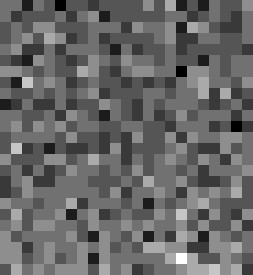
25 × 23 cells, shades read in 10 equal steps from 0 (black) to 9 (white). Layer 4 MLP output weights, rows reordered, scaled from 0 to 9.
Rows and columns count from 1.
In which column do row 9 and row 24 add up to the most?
17
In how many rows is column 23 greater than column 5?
6
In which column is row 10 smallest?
1
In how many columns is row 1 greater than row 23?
3
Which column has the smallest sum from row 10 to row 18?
12
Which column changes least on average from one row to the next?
15
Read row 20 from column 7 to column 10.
1 4 5 2
